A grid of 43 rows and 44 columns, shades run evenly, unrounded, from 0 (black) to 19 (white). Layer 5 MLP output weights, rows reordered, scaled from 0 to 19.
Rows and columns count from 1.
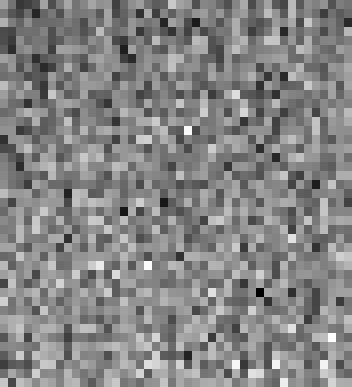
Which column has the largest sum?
42
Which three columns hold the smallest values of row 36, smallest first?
39, 22, 13
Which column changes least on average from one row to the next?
10
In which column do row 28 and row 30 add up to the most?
19
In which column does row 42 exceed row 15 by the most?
25
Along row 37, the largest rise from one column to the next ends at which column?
31
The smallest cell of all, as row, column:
33, 33
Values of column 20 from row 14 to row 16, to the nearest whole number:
15 12 9
